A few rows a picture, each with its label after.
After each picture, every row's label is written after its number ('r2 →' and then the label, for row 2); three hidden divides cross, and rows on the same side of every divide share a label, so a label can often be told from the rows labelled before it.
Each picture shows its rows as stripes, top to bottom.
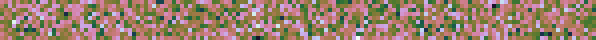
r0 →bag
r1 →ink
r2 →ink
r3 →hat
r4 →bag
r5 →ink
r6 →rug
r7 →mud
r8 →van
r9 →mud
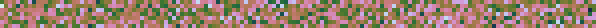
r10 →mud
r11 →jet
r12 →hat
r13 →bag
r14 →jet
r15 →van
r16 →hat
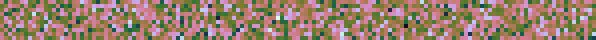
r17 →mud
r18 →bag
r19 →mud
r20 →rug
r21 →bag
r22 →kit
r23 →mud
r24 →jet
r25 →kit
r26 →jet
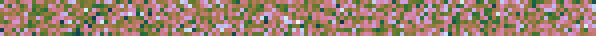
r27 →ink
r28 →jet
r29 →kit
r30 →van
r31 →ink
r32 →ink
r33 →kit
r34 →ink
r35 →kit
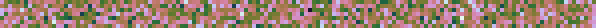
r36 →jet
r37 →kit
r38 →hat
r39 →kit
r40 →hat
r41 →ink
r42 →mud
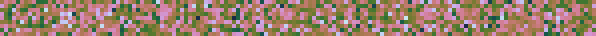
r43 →jet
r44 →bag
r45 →ink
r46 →ink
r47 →ink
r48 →van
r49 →ink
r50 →ink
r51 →mud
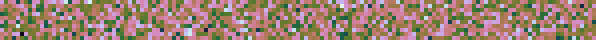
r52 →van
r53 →jet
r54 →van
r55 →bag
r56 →ink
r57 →mud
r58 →bag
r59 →kit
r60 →ink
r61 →bag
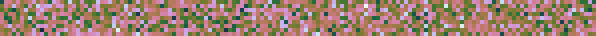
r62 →ink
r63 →kit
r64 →bag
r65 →jet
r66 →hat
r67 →van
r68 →hat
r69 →van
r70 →bag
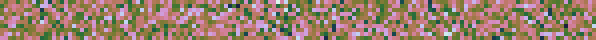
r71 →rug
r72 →bag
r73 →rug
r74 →jet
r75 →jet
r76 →bag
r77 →mud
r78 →mud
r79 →kit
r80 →ink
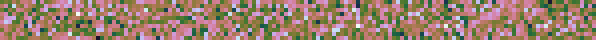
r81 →rug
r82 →rug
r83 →mud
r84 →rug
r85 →mud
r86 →kit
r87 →kit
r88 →ink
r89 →ink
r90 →van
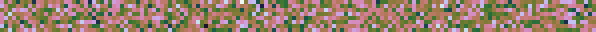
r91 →kit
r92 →kit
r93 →rug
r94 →kit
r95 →ink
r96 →mud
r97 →jet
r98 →bag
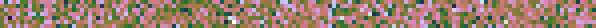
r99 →hat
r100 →jet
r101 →bag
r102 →bag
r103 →van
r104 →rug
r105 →bag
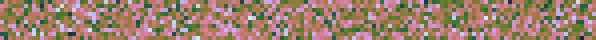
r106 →van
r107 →van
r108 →ink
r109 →mud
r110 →bag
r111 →jet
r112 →jet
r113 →rug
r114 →bag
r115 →mud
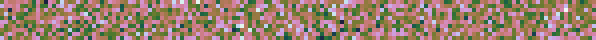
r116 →van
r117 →jet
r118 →ink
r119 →jet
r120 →jet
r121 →hat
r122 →kit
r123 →hat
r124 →mud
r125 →kit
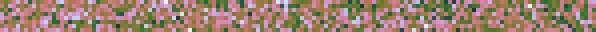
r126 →rug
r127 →bag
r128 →rug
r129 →jet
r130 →van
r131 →mud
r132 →hat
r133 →ink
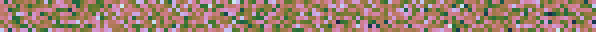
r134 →van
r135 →jet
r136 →mud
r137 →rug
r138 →kit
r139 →rug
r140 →kit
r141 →jet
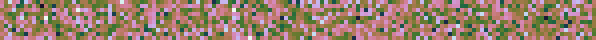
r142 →mud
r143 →van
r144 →rug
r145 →van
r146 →rug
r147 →rug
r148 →mud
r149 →kit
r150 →mud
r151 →bag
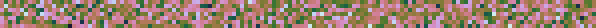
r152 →mud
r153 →hat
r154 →jet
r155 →bag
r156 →jet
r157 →van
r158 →mud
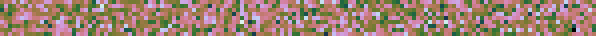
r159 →ink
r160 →hat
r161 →hat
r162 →jet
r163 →rug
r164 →jet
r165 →rug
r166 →ink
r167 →jet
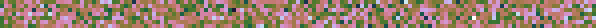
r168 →ink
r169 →bag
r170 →kit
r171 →hat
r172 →jet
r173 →ink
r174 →ink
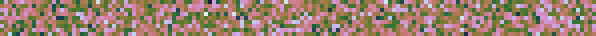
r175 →hat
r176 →kit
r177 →jet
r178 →rug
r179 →hat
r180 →hat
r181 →kit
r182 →ink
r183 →van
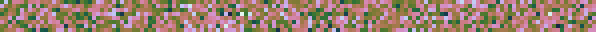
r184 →hat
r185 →jet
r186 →mud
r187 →hat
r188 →kit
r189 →jet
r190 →kit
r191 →jet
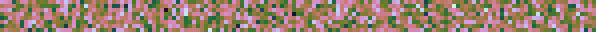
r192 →van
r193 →van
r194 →van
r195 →van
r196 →bag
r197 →bag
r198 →hat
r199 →van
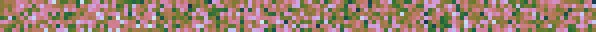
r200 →hat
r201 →hat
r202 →rug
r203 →bag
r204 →bag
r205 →van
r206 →bag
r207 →rug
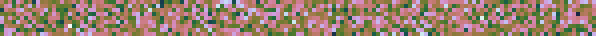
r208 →kit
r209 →kit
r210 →bag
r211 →hat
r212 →mud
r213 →bag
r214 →ink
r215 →van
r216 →bag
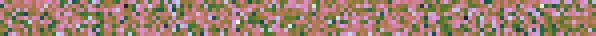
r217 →kit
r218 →bag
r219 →bag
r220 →jet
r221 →van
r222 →mud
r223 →van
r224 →rug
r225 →van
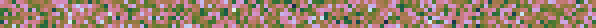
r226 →kit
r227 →van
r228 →rug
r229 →ink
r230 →hat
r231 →ink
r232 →van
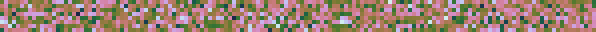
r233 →ink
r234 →rug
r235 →jet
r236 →bag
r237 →jet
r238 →jet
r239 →bag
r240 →bag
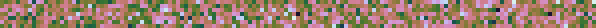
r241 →kit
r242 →rug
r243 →ink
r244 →rug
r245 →kit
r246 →jet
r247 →ink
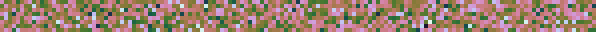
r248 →kit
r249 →rug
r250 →jet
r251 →kit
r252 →bag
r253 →jet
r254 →van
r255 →kit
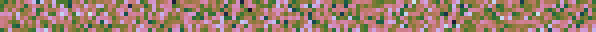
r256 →bag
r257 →bag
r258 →van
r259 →rug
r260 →ink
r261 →jet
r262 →kit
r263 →mud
